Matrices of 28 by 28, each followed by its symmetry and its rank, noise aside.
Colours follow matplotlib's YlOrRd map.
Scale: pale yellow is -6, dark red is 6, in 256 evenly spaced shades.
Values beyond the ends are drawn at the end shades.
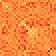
symmetric, rank four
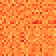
no symmetry, rank four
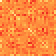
symmetric, rank four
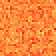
antisymmetric, rank six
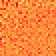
no symmetry, rank six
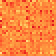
no symmetry, rank four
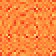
symmetric, rank three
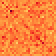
symmetric, rank six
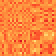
no symmetry, rank three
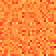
antisymmetric, rank four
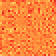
antisymmetric, rank six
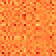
no symmetry, rank three
